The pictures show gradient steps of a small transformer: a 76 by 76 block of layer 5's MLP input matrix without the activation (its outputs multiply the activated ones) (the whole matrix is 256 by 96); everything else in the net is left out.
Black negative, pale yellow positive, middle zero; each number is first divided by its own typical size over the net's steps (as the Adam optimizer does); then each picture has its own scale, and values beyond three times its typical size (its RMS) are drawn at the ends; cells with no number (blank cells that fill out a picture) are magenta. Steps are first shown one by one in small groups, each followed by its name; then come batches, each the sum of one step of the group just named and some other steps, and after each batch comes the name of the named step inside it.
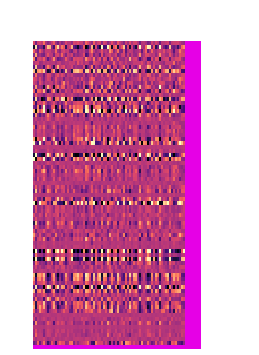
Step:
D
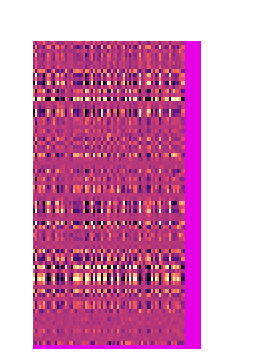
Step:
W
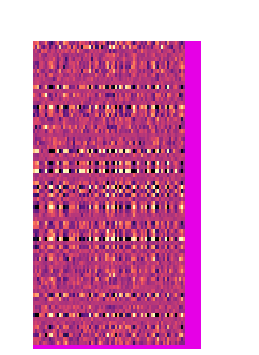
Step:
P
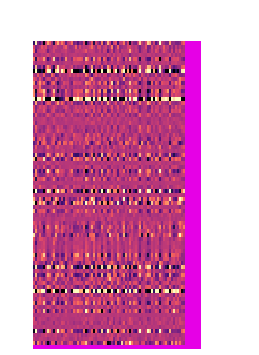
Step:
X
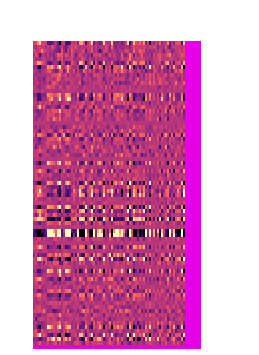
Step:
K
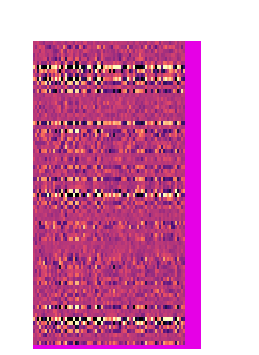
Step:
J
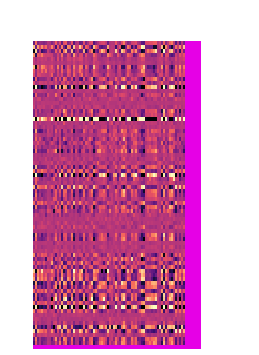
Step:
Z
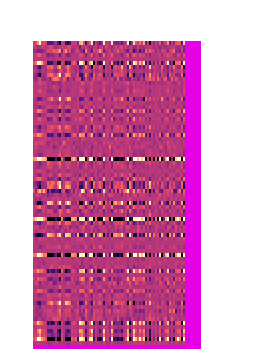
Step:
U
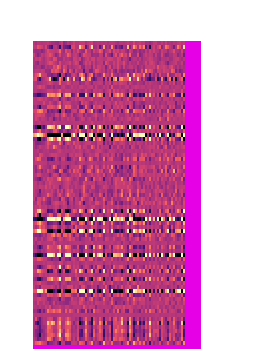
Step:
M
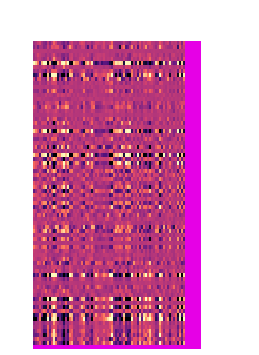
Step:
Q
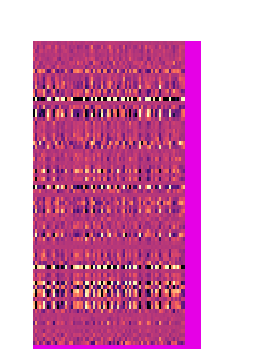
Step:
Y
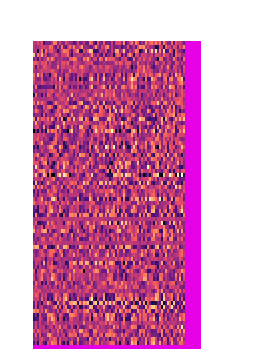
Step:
Z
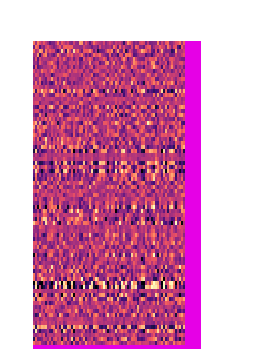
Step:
P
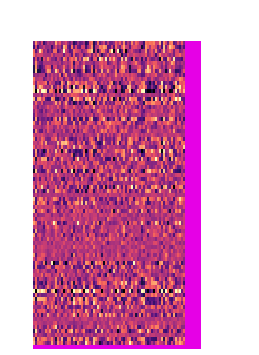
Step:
X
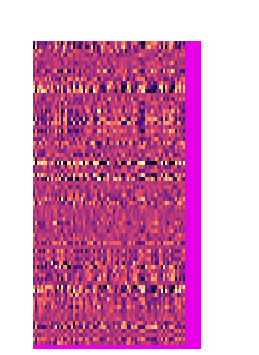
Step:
D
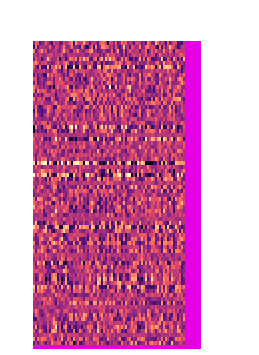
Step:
W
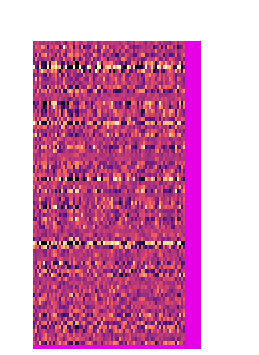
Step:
J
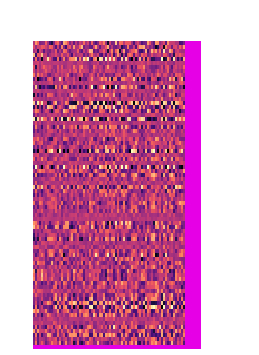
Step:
Z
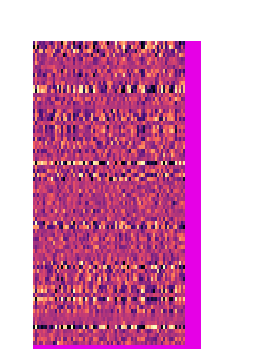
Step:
W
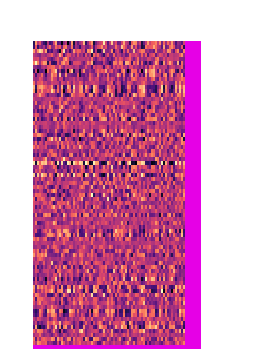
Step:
K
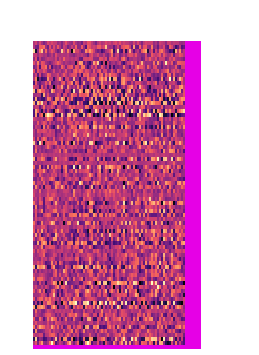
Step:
Y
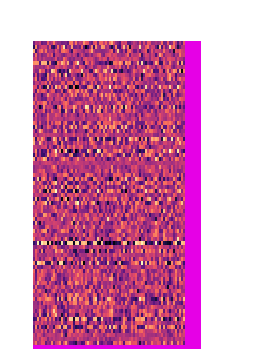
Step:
D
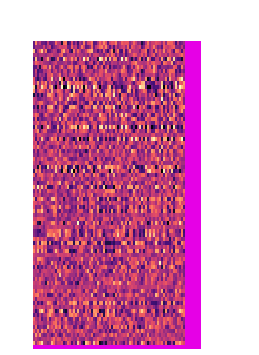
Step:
K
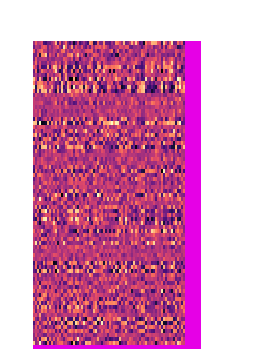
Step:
J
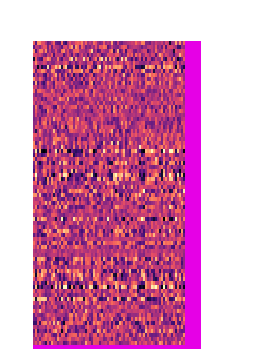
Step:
K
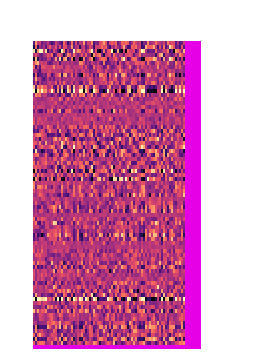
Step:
K
